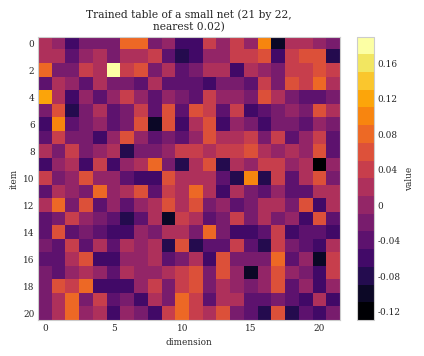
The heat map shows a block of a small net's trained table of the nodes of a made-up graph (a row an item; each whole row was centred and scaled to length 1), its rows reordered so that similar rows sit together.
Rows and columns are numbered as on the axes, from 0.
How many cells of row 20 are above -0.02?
11
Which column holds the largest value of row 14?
12
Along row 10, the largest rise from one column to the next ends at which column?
15
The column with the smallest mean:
5
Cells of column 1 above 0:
12
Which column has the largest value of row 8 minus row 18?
20
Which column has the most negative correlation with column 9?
8
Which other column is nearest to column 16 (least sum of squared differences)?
18
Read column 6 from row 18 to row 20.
-0.06 -0.02 0
